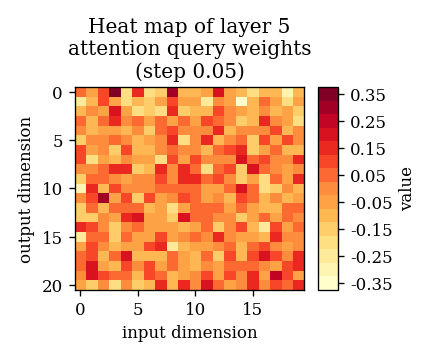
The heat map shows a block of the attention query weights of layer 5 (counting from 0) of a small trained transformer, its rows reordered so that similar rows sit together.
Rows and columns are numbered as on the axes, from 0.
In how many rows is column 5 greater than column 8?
5
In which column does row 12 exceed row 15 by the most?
3
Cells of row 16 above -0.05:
10
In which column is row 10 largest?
14
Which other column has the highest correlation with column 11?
18
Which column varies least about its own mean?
13
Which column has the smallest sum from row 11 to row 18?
8
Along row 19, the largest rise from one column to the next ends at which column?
17
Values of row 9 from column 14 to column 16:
-0.15 -0.05 -0.2
